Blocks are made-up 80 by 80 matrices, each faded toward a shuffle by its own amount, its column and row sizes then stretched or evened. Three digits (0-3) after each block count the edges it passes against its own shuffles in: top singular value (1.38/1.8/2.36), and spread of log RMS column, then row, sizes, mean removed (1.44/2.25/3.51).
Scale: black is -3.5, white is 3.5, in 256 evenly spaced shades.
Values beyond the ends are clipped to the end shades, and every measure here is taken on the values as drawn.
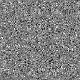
2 0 1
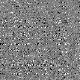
1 1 2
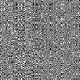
3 2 0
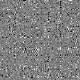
0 2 2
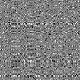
3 0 2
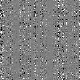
1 3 1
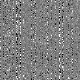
0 3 0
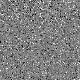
0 0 1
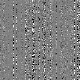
1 3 0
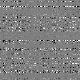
1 2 3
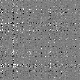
1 2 2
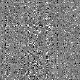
2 2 1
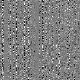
2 3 0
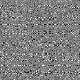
2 0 2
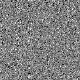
1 1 0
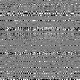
3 0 3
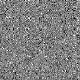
2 1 1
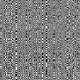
3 3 1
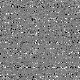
0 1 2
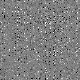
0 2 1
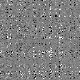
1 2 2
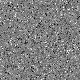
0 0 0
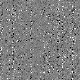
0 2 1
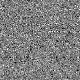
1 0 1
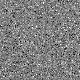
0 0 1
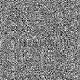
2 1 0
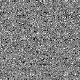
1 0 1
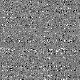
0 1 2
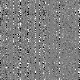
1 3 1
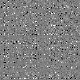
0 2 2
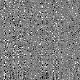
2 2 0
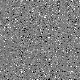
0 1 1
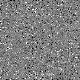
0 1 1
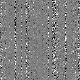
1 3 0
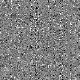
0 2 1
